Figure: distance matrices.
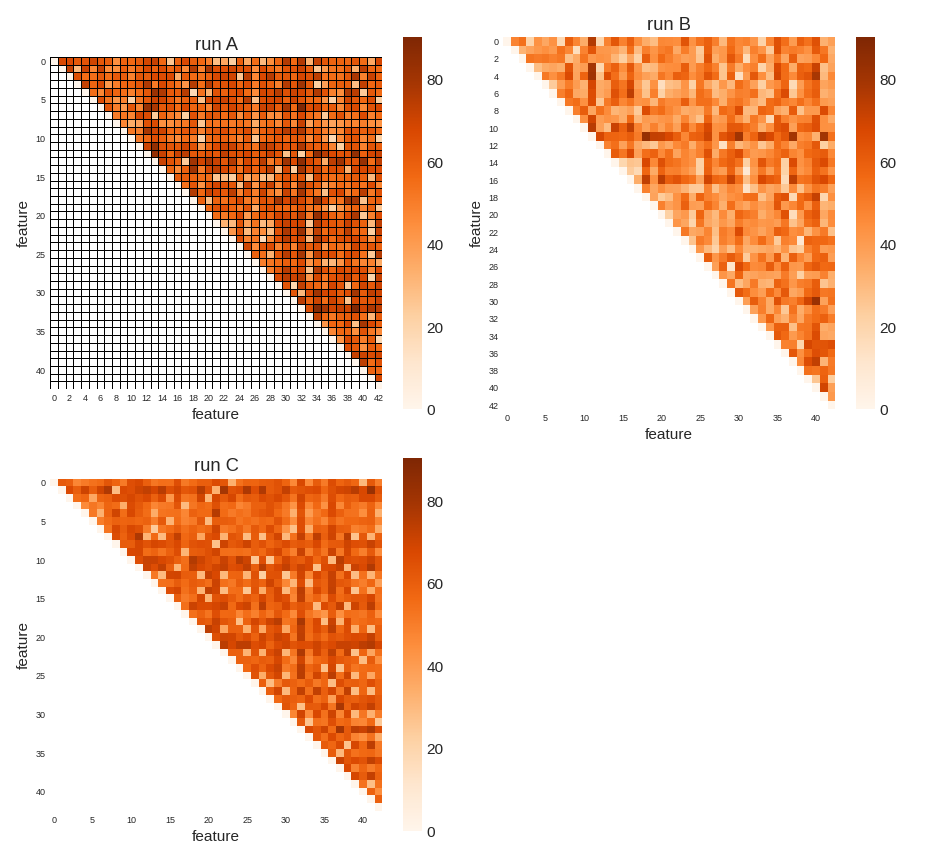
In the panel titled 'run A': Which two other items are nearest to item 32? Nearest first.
12, 30
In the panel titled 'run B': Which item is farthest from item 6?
16
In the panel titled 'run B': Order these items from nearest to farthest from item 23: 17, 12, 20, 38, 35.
38, 35, 17, 20, 12
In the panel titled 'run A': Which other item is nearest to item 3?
34
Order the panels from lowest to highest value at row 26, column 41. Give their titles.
run A, run B, run C
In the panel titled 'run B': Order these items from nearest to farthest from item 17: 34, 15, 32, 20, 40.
15, 32, 34, 20, 40
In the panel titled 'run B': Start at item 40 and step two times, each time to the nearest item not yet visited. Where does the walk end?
42
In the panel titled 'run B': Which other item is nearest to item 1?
9
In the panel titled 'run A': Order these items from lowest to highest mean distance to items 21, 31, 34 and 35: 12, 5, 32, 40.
5, 40, 12, 32
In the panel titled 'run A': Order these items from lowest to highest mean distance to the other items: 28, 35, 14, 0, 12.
35, 0, 28, 14, 12
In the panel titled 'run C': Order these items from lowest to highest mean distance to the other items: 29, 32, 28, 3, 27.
3, 27, 28, 29, 32
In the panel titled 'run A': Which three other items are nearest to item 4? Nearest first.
18, 40, 20
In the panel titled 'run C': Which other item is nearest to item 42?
31
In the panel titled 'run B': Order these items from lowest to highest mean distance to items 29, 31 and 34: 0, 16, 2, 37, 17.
17, 2, 37, 0, 16
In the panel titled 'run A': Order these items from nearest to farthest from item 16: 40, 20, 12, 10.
10, 40, 20, 12
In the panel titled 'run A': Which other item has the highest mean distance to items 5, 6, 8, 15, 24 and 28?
32
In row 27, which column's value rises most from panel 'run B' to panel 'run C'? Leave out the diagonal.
38
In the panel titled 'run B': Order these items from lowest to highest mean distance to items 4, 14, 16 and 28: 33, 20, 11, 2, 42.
2, 42, 33, 20, 11
